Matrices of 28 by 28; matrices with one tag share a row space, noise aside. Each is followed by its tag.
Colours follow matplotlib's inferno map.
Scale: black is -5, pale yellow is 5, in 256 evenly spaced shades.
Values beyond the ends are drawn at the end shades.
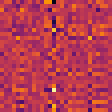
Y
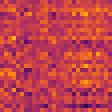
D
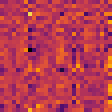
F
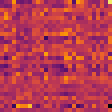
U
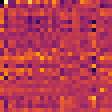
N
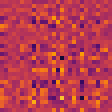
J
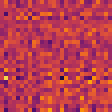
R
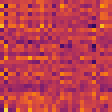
N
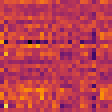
N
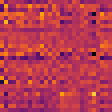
N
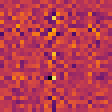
Y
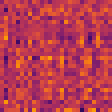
R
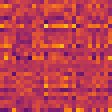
U
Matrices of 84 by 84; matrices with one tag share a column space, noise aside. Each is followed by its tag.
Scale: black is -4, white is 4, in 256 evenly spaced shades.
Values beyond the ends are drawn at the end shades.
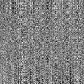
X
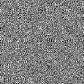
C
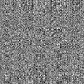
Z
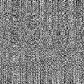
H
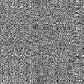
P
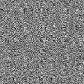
C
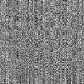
H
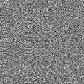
C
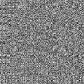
P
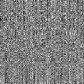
H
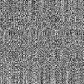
H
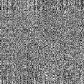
Z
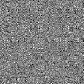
C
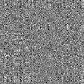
P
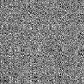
P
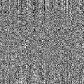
Z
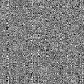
P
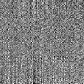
X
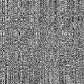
H
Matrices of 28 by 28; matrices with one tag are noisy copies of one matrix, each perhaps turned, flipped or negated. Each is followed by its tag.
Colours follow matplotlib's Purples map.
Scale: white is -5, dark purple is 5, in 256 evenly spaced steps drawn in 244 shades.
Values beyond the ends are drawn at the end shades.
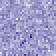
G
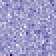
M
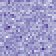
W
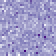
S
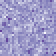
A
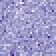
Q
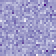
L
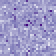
M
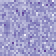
L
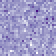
S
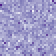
A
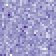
M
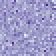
L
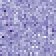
S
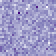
W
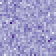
A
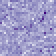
A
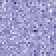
L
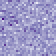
S
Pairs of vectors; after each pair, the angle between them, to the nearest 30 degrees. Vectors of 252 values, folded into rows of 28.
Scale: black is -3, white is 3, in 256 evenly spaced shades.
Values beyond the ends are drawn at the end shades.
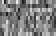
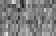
60 degrees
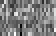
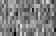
150 degrees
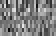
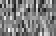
150 degrees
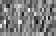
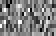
30 degrees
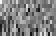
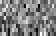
30 degrees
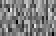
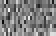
120 degrees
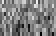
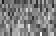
150 degrees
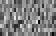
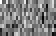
60 degrees
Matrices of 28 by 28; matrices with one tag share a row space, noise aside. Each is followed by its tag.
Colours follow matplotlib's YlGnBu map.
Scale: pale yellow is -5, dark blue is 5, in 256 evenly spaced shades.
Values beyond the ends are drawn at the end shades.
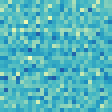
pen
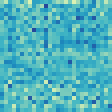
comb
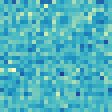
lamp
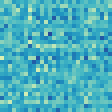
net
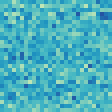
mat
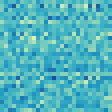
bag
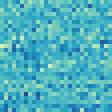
pen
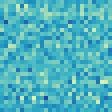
bag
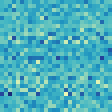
pen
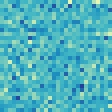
net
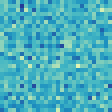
mat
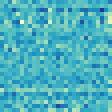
net
